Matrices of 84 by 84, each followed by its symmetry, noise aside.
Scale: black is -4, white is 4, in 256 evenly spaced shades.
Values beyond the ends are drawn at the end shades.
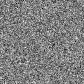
symmetric across the other diagonal.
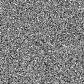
antisymmetric.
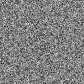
same after a half turn.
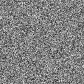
same after a half turn.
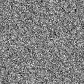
same after a half turn.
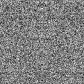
mirrored left to right.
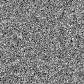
antisymmetric.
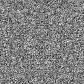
mirrored left to right.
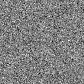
antisymmetric.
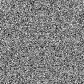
mirrored left to right.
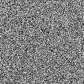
no symmetry.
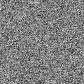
same after a half turn.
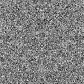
mirrored left to right.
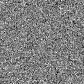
no symmetry.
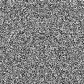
mirrored left to right.
